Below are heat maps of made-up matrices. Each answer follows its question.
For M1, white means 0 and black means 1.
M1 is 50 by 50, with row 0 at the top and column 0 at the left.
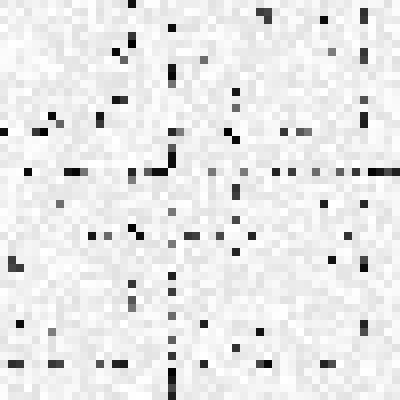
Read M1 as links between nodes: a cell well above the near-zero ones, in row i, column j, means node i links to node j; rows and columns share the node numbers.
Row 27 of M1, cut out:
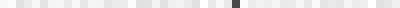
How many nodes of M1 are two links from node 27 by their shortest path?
7
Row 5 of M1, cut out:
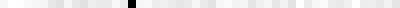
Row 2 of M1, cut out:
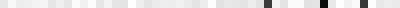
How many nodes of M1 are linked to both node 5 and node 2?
0
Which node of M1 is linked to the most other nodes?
node 21
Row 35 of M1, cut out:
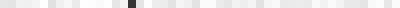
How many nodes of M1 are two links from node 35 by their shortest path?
8
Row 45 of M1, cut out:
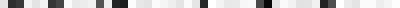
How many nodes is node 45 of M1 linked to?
12
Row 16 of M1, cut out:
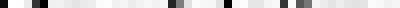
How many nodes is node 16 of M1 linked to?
9
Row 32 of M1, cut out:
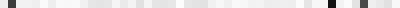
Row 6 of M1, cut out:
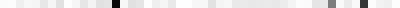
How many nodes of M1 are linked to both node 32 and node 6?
2
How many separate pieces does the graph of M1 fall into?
3
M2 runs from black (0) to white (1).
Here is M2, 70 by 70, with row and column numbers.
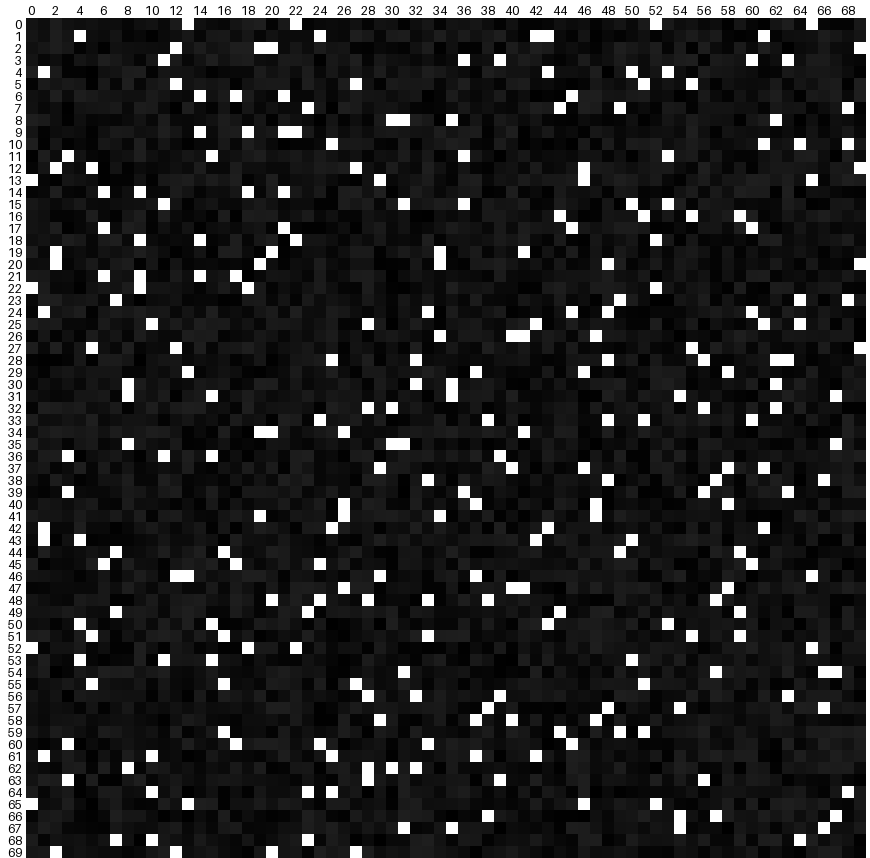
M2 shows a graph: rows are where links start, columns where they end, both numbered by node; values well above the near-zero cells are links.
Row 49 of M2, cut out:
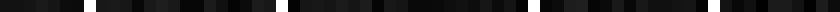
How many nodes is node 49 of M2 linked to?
4
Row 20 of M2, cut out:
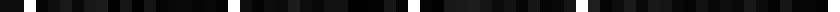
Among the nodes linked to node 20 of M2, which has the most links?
node 48
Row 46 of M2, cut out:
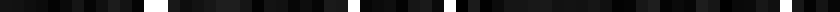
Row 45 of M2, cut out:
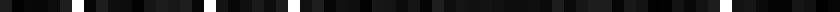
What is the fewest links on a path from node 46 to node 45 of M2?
5
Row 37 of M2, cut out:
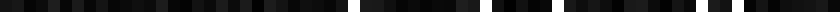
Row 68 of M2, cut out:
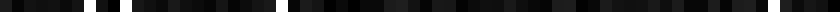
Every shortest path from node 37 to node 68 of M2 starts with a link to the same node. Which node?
node 61
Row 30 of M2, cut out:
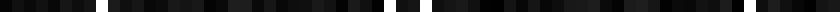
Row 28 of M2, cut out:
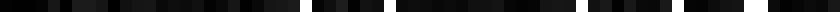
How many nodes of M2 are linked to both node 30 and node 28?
2
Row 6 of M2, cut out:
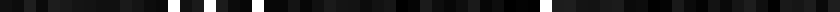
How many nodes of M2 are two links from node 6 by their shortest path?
4
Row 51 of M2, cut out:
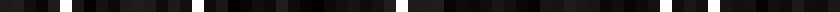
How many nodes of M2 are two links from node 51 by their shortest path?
8
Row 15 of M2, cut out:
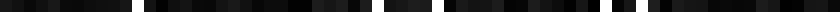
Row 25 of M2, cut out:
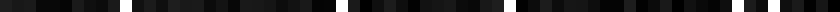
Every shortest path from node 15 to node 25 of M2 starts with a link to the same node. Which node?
node 50
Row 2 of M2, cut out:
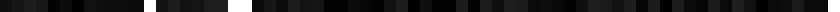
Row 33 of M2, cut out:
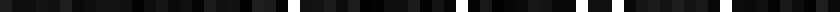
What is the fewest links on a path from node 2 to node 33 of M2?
3
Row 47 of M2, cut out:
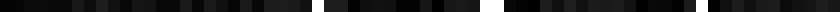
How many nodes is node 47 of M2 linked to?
4
